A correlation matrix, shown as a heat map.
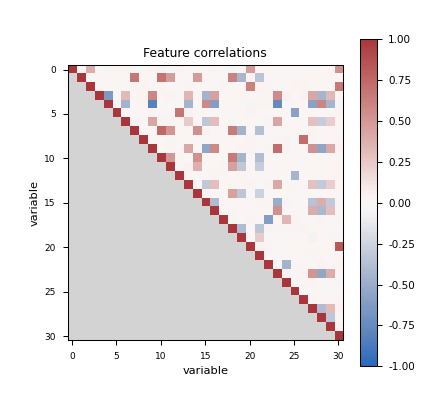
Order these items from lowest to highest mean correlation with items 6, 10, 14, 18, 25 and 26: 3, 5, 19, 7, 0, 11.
19, 5, 0, 3, 11, 7
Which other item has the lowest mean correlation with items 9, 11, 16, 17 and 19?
4
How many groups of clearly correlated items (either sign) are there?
6
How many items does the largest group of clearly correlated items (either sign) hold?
11
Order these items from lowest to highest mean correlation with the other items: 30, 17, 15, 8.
15, 17, 8, 30
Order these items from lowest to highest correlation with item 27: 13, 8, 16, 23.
8, 13, 16, 23
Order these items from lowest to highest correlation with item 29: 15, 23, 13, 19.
15, 19, 13, 23
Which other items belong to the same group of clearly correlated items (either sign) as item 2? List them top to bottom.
0, 20, 30
